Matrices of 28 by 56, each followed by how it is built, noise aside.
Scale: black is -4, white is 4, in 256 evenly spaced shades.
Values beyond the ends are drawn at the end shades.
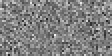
noise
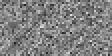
Hankel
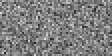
noise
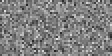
repeating columns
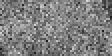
smooth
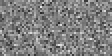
repeating columns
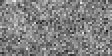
smooth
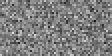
noise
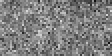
smooth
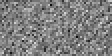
Hankel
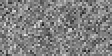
Hankel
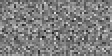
repeating columns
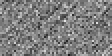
Hankel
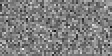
repeating columns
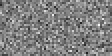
noise
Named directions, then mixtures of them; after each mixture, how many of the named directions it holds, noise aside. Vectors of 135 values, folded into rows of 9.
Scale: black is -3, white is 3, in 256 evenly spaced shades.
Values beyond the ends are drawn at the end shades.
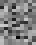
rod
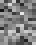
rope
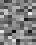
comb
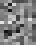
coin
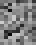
two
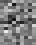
three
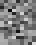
three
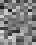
four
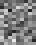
three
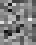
one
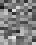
four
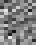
two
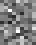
two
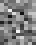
four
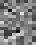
four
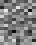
two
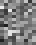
three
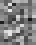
one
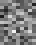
four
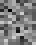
two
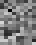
four
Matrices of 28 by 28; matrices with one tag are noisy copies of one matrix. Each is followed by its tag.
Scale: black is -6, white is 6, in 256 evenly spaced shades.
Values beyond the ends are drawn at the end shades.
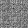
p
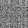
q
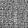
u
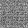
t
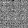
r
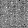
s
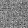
p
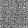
t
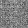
p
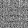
q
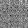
q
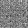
q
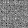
r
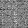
u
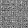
p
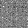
s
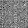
u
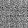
q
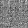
q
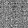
s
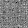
t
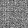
r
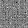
t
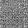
t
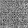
t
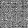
s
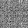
q
